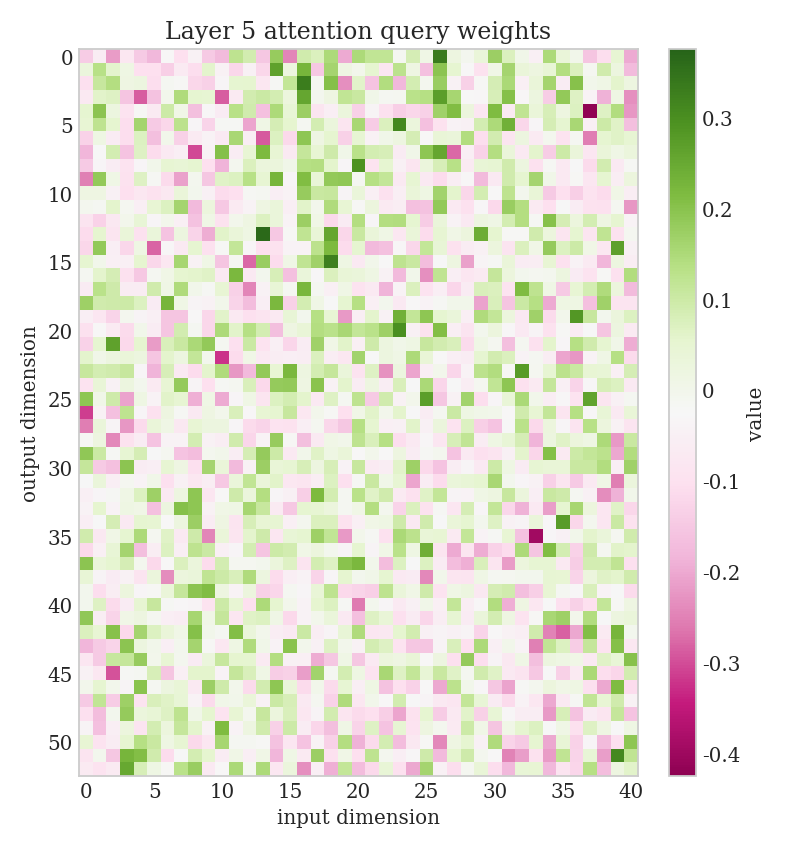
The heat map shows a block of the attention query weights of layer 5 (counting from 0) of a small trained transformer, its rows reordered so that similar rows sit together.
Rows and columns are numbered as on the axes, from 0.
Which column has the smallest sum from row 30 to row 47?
33
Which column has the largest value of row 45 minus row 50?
26
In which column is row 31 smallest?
39
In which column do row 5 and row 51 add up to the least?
32
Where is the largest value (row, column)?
13, 13
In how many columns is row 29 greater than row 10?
25
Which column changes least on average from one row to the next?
28
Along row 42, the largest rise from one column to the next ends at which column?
37
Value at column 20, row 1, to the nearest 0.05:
0
